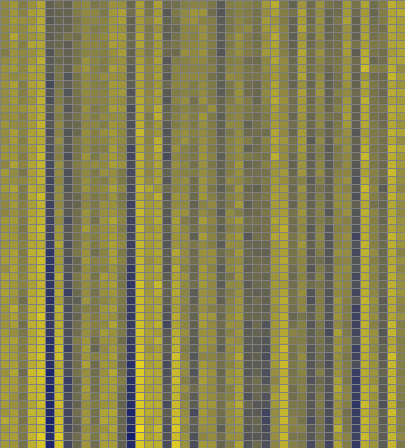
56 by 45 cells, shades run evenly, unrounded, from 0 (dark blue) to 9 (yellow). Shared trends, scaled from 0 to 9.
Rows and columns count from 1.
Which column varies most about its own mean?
7
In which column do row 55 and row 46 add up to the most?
16
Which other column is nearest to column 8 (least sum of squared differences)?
40
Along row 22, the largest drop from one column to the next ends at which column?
6
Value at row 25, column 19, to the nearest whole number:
3
